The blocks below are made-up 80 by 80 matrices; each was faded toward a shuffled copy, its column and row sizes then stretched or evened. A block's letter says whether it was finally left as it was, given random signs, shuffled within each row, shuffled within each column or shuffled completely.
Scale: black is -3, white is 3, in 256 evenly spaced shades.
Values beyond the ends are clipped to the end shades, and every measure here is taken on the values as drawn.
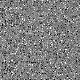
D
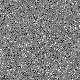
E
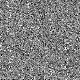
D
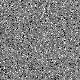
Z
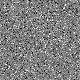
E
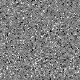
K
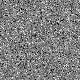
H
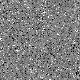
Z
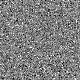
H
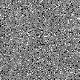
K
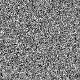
Z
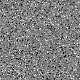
H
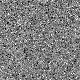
E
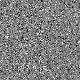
K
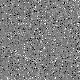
Z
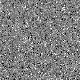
K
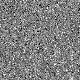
Z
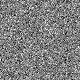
E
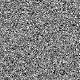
K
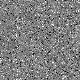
Z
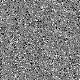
D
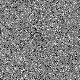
Z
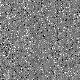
Z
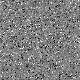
H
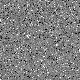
E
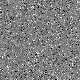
Z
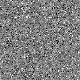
K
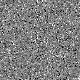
Z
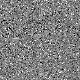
D
